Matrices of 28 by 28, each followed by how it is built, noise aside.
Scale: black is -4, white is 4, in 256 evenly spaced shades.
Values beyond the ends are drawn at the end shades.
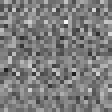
repeating columns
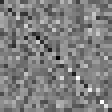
diagonal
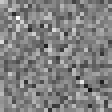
diagonal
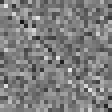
diagonal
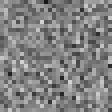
noise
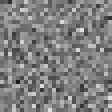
noise
